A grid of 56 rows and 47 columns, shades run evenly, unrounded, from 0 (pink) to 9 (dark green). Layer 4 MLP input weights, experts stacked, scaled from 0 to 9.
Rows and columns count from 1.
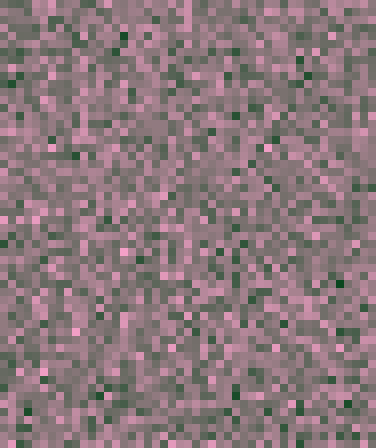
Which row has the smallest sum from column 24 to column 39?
40
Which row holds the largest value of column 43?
36
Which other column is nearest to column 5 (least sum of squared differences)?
39
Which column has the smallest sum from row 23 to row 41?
21
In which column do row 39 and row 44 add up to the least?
35
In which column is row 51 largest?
44
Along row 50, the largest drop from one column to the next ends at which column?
14
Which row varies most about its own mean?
56
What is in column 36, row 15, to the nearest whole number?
6
